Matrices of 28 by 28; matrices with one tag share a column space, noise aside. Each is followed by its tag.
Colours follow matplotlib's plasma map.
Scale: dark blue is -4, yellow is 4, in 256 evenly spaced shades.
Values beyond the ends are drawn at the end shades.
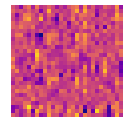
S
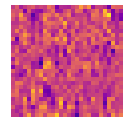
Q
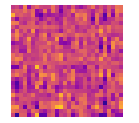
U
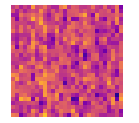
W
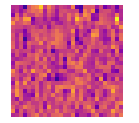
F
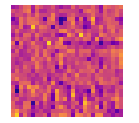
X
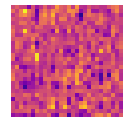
U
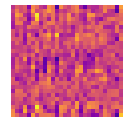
S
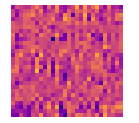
S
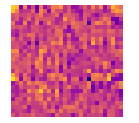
F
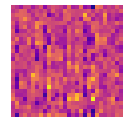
W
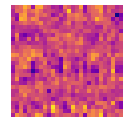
S
